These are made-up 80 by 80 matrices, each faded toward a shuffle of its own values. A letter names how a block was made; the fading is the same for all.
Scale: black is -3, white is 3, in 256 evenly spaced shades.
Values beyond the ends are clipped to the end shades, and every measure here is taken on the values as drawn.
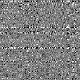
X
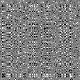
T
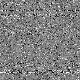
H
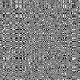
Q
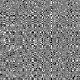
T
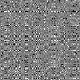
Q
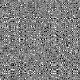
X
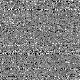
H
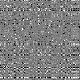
Q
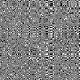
T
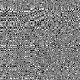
X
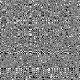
X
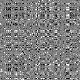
Q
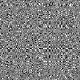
X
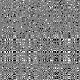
Q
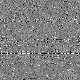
H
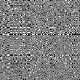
X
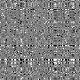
Q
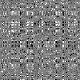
T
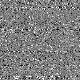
H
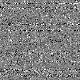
H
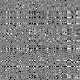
Q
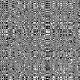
T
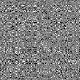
X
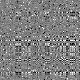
Q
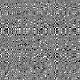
Q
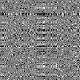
Q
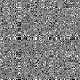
X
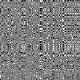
T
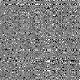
X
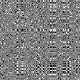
T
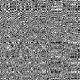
X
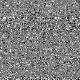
H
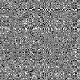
X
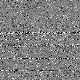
H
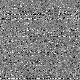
H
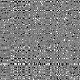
Q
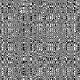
T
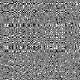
Q
